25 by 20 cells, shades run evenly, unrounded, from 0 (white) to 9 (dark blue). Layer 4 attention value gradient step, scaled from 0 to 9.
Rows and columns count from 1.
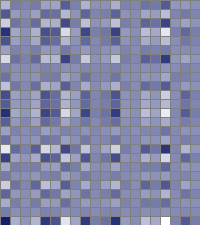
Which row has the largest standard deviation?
25
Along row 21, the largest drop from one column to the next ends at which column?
5
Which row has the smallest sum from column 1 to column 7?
17
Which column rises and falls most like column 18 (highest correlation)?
10
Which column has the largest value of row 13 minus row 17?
1
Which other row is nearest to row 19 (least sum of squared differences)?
23
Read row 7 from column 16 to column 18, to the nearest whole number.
6 8 4
